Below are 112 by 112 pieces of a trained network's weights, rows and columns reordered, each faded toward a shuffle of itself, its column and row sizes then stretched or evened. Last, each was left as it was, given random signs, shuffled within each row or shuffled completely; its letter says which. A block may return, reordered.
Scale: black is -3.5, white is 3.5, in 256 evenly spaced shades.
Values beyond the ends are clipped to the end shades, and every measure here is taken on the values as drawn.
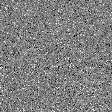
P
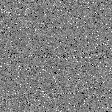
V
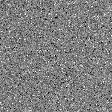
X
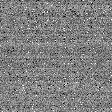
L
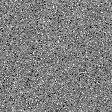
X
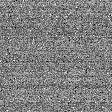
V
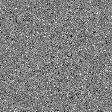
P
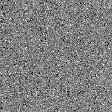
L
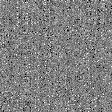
L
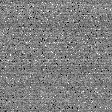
L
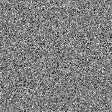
P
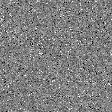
P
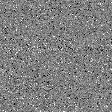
P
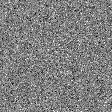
X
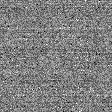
L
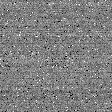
V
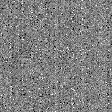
L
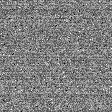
V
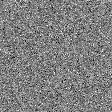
X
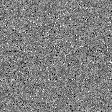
V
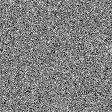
X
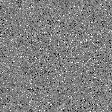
P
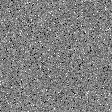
X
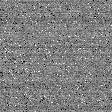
V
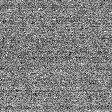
V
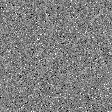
V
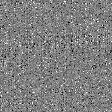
L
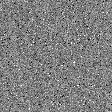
V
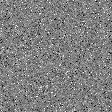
X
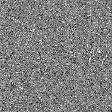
P
